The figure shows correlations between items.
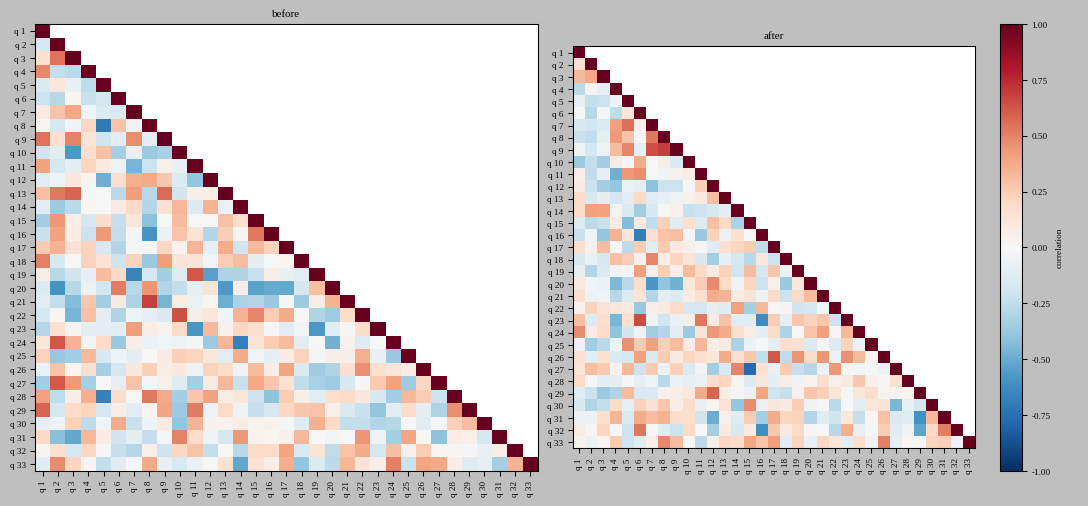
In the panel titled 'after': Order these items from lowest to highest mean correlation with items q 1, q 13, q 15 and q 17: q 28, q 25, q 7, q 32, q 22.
q 7, q 22, q 25, q 28, q 32
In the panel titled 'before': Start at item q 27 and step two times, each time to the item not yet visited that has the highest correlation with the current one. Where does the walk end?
q 24
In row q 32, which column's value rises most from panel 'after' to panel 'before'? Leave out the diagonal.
q 16
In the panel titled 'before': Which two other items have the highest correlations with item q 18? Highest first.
q 1, q 9
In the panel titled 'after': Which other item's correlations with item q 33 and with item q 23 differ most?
q 16
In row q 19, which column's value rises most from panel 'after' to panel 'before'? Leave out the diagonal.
q 11
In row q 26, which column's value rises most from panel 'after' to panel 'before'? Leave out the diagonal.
q 22
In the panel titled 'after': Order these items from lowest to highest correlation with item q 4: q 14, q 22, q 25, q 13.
q 13, q 25, q 14, q 22
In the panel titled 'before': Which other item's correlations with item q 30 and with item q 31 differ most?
q 10
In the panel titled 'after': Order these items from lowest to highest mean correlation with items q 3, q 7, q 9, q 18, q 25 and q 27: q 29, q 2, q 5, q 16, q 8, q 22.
q 29, q 2, q 16, q 22, q 8, q 5
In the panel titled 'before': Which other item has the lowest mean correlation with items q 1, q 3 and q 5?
q 21
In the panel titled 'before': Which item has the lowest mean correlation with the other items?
q 20
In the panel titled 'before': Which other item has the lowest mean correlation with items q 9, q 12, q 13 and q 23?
q 19
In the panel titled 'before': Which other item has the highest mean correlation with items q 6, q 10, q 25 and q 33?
q 22
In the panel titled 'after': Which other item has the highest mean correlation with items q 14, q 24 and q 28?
q 1
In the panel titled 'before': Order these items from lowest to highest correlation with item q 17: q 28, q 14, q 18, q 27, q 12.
q 14, q 12, q 18, q 27, q 28
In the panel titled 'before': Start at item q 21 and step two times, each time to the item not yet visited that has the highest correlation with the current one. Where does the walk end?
q 28
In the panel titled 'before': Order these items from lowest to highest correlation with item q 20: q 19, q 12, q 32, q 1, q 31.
q 32, q 1, q 31, q 12, q 19
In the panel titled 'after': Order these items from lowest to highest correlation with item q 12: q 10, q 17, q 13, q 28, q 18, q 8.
q 18, q 8, q 17, q 10, q 28, q 13
